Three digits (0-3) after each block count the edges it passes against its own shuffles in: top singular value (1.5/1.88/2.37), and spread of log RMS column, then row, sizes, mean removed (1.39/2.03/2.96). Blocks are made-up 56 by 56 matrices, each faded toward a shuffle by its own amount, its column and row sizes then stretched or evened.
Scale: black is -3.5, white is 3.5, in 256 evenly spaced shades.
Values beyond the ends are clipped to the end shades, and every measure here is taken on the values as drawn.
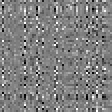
3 3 1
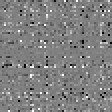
0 2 3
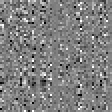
1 3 0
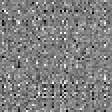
2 2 1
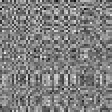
3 2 2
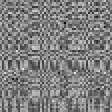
3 1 1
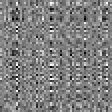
3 3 2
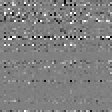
2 1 3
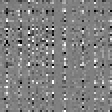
2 3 2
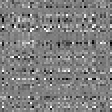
3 2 3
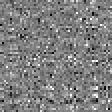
2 1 1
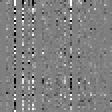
3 3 1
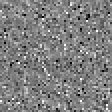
0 1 0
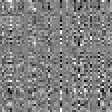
3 3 2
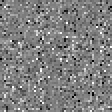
0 1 0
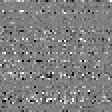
0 1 3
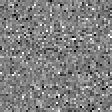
0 0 1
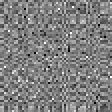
3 0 0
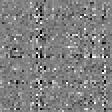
2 2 2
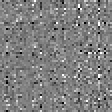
2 2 1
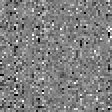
0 2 0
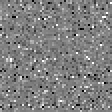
0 0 1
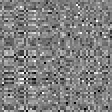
3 1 2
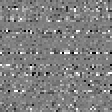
1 0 3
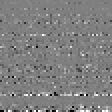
1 0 3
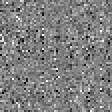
0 2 1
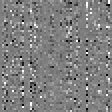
1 3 0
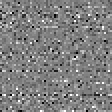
2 0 2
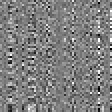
3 3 0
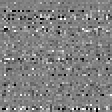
0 1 3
